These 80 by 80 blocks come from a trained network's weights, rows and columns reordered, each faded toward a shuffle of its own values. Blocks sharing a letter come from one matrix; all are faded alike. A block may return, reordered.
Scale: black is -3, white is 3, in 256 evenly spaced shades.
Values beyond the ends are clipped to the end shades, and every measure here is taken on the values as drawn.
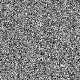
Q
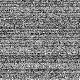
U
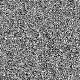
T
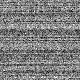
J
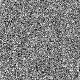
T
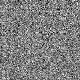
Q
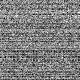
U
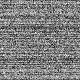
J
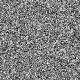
T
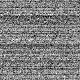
J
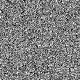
Q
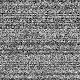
U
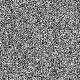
Q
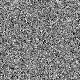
Q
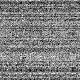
J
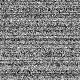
U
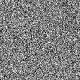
T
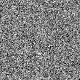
Q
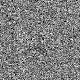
Q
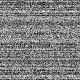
J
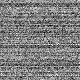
J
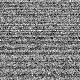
J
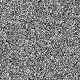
T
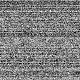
J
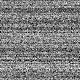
J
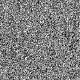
Q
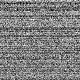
J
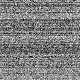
J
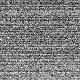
J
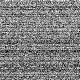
J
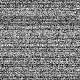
J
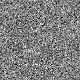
T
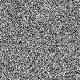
T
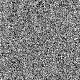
Q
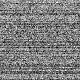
U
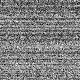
U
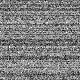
U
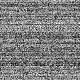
J
